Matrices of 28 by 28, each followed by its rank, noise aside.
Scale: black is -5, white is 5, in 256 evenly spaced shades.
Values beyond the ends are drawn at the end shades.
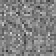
six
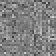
six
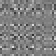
two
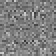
six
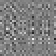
three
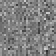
six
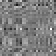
three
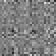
four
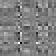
two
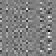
two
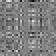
two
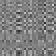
two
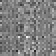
four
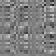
two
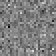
six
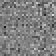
six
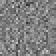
six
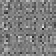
four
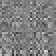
three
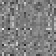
four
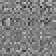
four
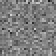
six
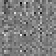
four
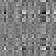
two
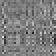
three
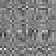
three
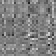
three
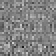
six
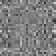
four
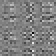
three
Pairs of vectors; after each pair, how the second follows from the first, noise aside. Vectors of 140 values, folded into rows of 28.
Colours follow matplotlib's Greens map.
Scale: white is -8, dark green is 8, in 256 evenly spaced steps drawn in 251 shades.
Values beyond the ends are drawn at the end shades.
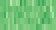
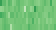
wrapped around, partly zeroed.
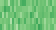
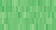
reversed, negated, shrunk.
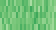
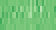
wrapped around, partly zeroed.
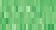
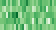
wrapped around, scaled up.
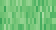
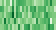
reversed, negated, scaled up.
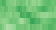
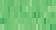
wrapped around, partly zeroed.
